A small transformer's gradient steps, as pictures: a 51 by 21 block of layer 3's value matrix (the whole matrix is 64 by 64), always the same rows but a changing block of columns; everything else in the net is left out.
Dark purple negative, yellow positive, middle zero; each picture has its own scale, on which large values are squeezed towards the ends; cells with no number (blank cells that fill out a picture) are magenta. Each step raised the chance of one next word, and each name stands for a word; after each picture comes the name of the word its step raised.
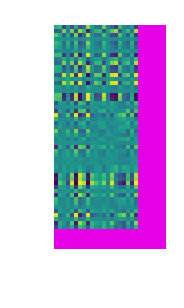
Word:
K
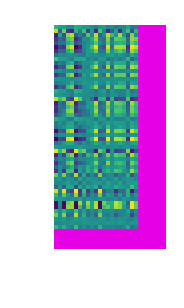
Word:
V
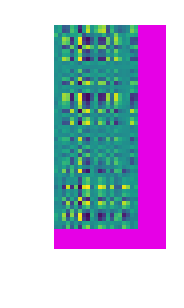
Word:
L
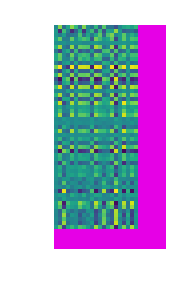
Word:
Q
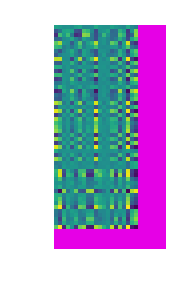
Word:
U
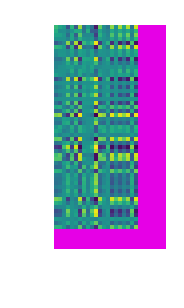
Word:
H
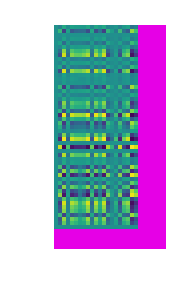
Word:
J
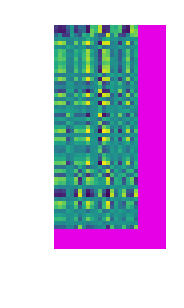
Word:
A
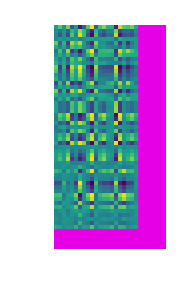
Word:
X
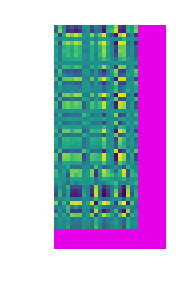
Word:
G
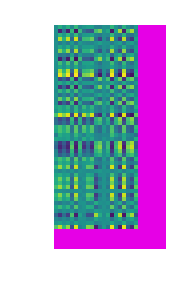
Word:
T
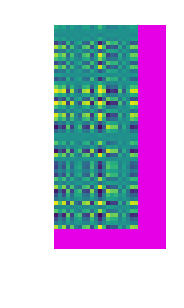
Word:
Q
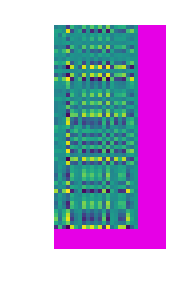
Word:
Q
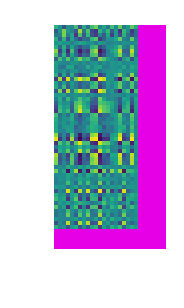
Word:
X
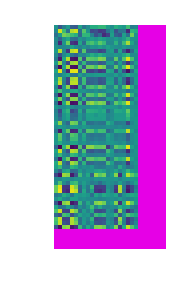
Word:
Q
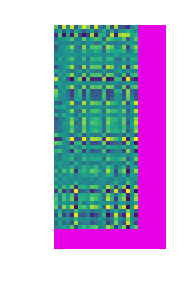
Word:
U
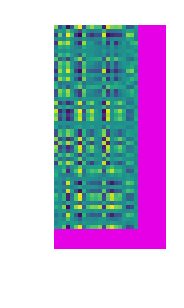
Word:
U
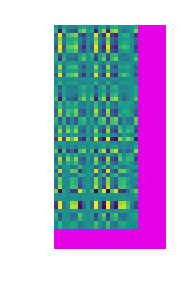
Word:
V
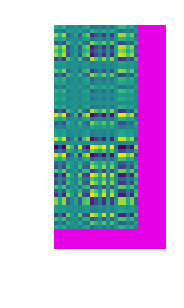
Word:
H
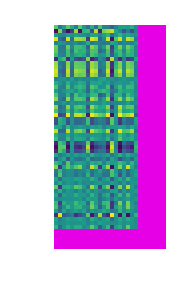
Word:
T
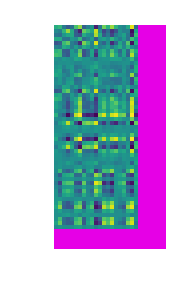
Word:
J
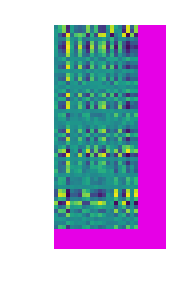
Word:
G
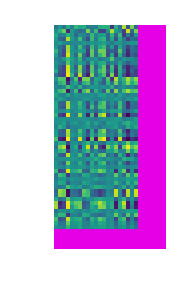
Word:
J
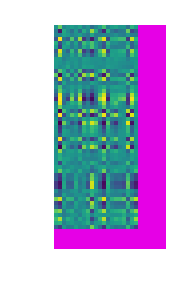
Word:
L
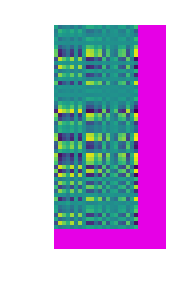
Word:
X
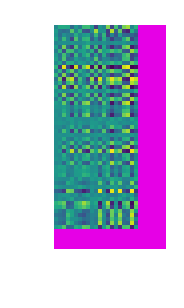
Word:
Q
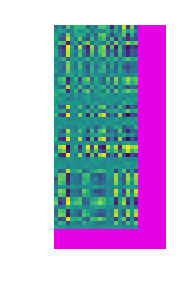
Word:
H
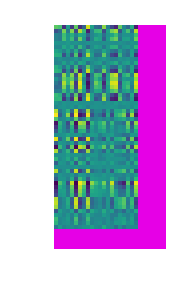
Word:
J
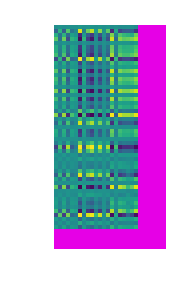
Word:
T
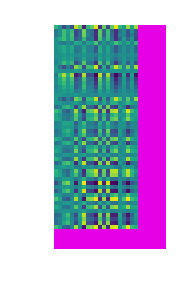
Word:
U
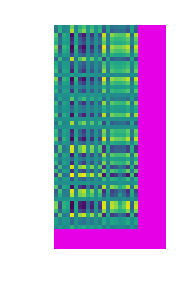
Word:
V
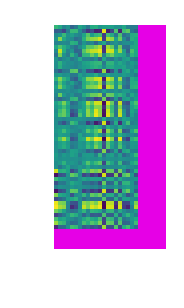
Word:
V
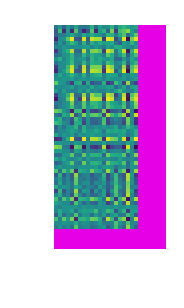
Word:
L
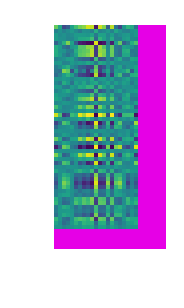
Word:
H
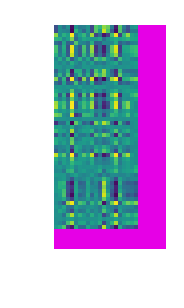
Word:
G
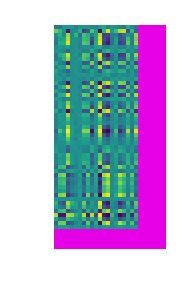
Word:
K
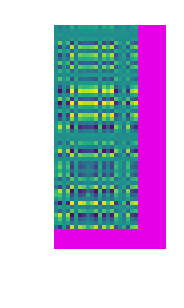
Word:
Q
